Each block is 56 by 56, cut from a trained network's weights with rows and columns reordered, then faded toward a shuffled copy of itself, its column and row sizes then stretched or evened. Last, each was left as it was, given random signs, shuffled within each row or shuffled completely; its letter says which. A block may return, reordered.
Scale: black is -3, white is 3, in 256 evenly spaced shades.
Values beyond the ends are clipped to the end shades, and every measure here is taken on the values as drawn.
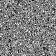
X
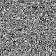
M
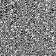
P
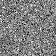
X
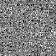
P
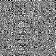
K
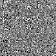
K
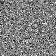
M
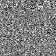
M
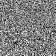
M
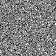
X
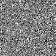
P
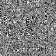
P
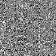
P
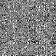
K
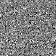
M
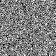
X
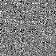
P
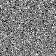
X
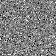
M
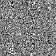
P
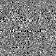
P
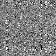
P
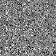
P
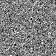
X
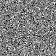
X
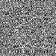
K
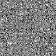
P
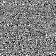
M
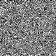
M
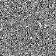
P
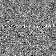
M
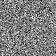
X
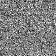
M
